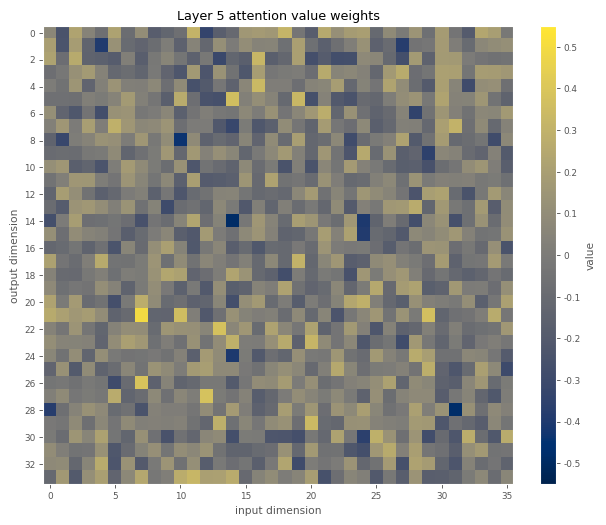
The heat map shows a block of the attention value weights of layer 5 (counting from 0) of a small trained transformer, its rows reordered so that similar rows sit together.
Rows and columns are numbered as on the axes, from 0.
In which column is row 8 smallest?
10
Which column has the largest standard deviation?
14
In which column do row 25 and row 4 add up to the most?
22
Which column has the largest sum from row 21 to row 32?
28
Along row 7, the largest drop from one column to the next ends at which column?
32
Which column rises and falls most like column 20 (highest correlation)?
13
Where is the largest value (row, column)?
21, 7
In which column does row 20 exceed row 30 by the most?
24
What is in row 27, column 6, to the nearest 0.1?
-0.1
